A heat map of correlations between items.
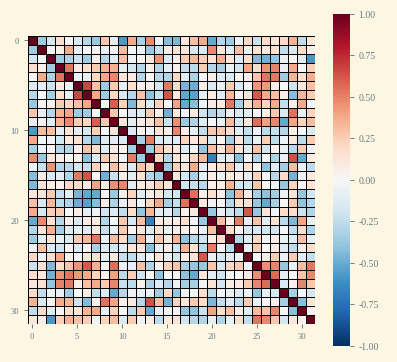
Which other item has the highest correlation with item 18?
17
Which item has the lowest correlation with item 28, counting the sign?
9
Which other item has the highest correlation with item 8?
29
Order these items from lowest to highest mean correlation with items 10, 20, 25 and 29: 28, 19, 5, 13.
28, 19, 13, 5
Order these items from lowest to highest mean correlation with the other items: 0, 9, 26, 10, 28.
28, 0, 10, 26, 9
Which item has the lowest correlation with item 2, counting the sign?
31
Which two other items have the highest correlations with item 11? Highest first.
13, 0
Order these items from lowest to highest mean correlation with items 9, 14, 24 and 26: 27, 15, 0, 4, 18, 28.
28, 15, 18, 0, 4, 27
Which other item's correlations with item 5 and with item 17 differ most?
6
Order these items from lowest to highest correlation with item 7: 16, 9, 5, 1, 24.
1, 24, 5, 16, 9
